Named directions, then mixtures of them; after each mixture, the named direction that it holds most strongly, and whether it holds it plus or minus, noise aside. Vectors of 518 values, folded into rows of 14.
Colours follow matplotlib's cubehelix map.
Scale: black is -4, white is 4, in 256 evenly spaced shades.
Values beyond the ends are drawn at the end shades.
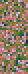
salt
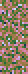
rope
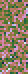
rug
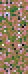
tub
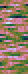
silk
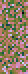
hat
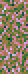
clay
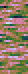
silk, plus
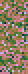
rope, plus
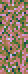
clay, minus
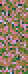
rope, minus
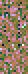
tub, minus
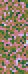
salt, minus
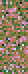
tub, minus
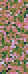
rug, minus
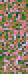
salt, minus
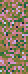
rope, minus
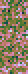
hat, plus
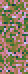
clay, plus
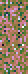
tub, minus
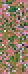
tub, plus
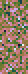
tub, minus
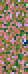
salt, plus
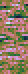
silk, plus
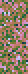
salt, minus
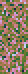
clay, plus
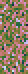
clay, plus
